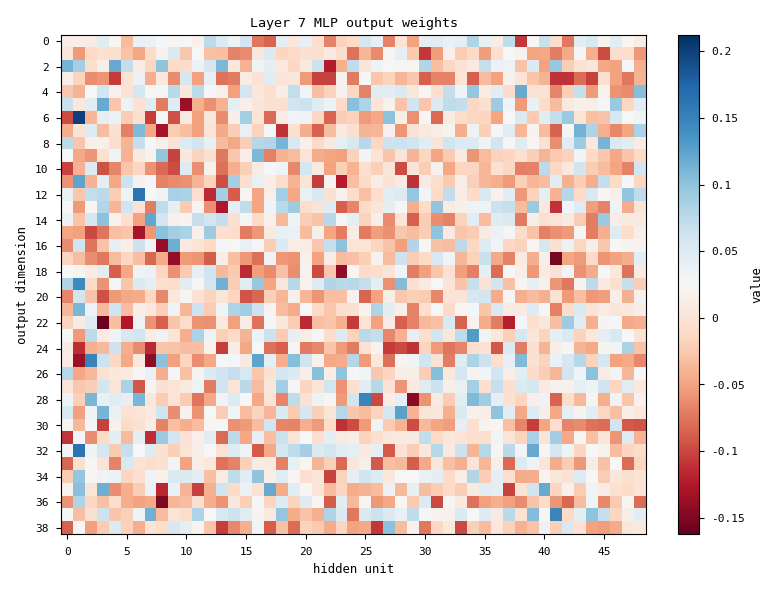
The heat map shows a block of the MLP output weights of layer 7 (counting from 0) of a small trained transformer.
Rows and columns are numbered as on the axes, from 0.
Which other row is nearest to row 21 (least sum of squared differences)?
34
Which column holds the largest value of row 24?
47
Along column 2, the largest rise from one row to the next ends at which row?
25
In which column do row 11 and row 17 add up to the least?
9
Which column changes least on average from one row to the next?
32
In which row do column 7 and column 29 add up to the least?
24
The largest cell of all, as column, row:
1, 6
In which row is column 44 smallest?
3
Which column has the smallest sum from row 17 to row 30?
29
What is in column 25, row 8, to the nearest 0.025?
0.075
